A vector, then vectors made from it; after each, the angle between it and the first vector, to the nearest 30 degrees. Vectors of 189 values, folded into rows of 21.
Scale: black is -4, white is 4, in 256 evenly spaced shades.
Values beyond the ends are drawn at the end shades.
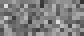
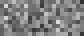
30 degrees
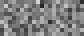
30 degrees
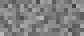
120 degrees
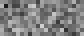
120 degrees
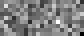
30 degrees
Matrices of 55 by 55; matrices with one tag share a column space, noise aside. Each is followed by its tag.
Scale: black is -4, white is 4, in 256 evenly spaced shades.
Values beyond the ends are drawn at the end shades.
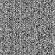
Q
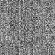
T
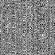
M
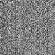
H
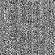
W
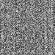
Q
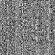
T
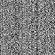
Q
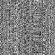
W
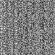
H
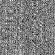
T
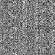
H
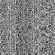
Q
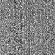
W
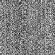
W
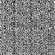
H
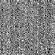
W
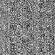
Q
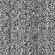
H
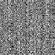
W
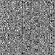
H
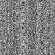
H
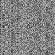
M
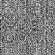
T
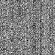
W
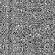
Q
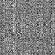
M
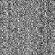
H
